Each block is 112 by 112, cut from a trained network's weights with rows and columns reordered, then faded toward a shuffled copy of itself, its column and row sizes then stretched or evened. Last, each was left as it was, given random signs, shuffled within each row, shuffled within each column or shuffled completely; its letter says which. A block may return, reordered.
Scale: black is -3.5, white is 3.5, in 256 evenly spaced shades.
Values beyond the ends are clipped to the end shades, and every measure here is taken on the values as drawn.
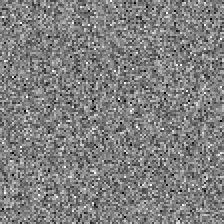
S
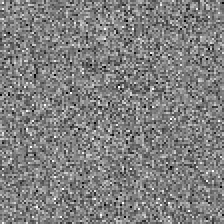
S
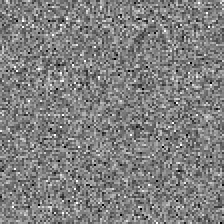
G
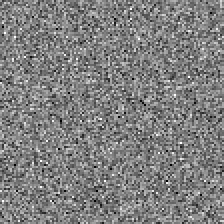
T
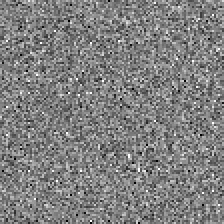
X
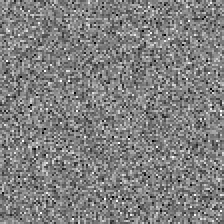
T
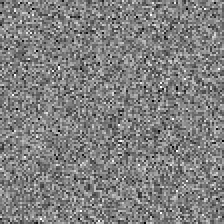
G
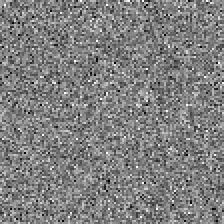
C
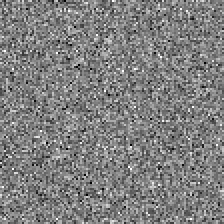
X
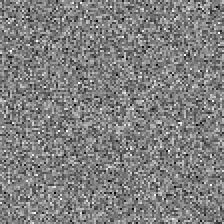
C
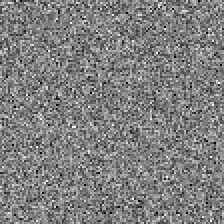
C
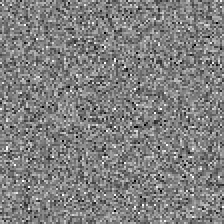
G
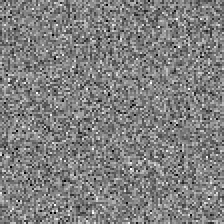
T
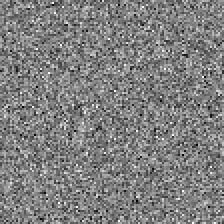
C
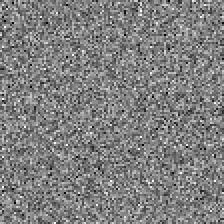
S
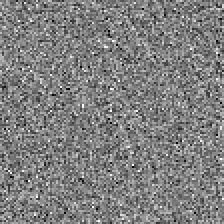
S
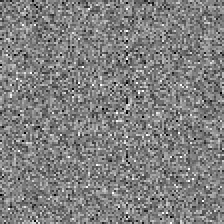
G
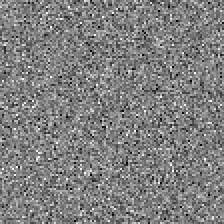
S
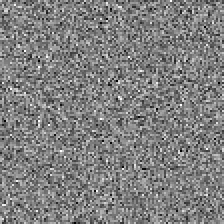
G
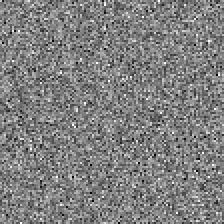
X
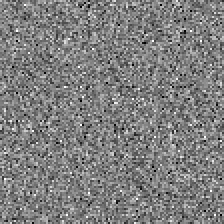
X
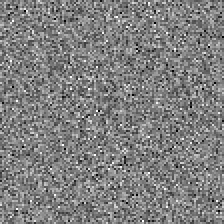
T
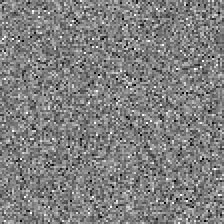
T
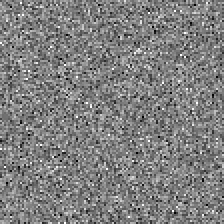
S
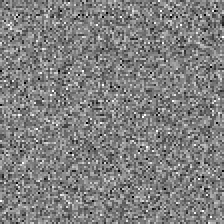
C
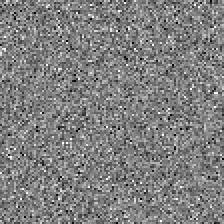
X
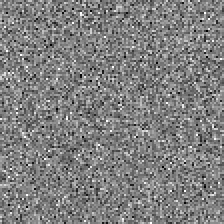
T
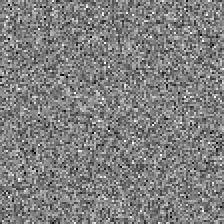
T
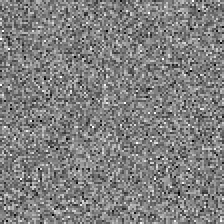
T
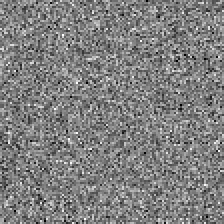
C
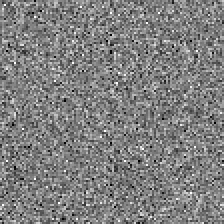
G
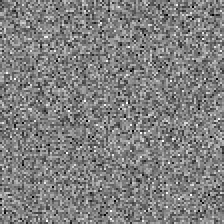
T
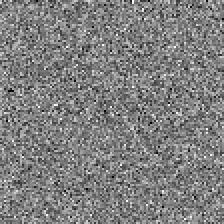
C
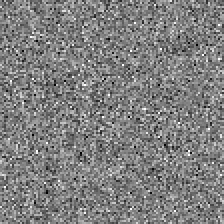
S
